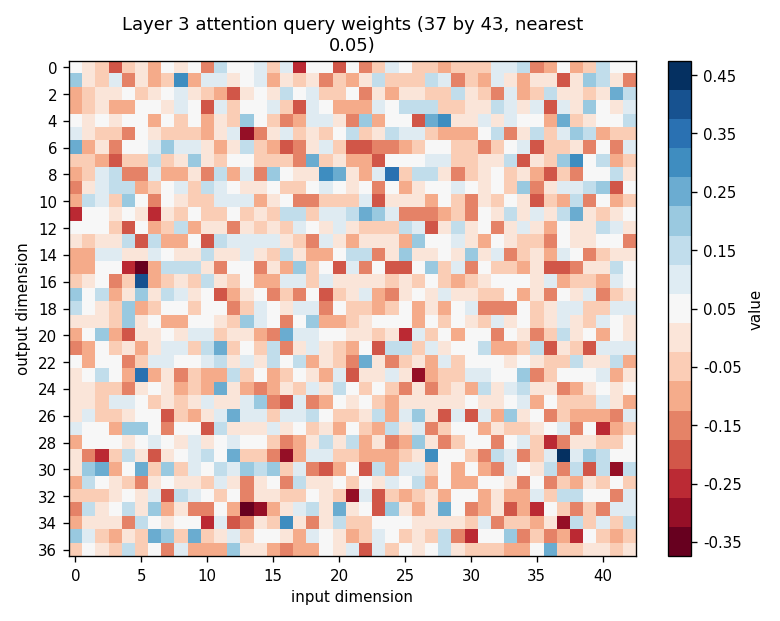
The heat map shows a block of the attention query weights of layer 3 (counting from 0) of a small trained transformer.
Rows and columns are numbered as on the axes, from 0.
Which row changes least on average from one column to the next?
25
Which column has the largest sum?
11
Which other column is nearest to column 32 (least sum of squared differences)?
39
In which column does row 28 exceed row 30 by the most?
19
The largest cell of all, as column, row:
37, 29
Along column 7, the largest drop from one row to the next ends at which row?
36
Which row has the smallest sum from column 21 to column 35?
6
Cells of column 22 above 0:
12
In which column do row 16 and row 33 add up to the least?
14
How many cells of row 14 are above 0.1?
6
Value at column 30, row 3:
0
